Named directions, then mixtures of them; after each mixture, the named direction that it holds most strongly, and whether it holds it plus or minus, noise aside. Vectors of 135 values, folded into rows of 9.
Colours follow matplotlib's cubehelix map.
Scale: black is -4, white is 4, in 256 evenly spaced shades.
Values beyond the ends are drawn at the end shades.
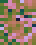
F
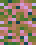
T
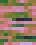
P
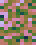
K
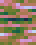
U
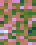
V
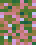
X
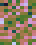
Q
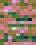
P, plus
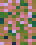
Q, minus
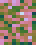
X, minus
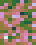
X, plus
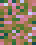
Q, minus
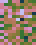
F, minus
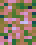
X, minus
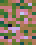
K, minus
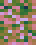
T, minus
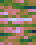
U, minus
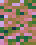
K, plus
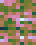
P, minus
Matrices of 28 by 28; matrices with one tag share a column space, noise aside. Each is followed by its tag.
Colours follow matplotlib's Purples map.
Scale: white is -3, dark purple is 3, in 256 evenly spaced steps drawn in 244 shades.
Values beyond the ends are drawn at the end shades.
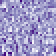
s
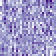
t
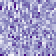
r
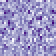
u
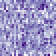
r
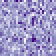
u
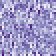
r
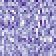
u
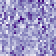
t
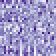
s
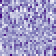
t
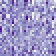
t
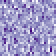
s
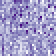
t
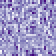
t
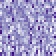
s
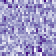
s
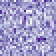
u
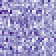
u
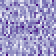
t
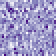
r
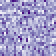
u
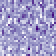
t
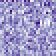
u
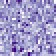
s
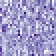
t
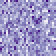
u
